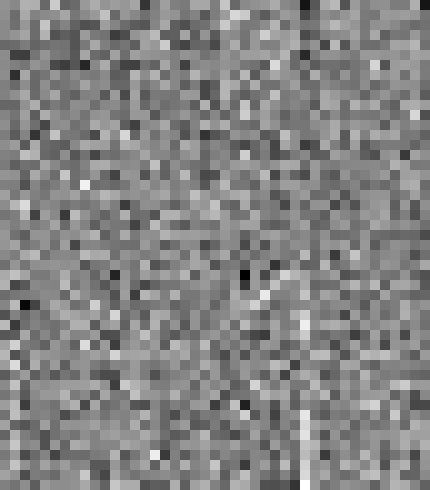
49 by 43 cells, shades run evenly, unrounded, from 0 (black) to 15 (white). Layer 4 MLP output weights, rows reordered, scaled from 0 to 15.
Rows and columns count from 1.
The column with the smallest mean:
43
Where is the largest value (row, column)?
49, 31
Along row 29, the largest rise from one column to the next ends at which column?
26
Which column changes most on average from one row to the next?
25
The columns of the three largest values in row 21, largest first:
3, 22, 2
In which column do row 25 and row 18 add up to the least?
21
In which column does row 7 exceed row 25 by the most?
38
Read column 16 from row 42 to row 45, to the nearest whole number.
8 8 9 7
